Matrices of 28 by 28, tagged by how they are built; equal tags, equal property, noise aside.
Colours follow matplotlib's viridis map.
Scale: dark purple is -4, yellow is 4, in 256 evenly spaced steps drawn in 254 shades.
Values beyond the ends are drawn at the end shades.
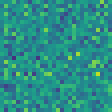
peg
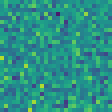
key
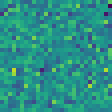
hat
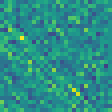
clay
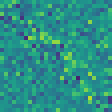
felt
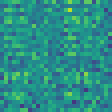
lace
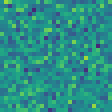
key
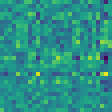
peg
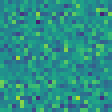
hat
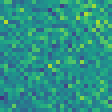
clay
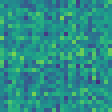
lace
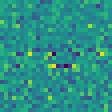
hat
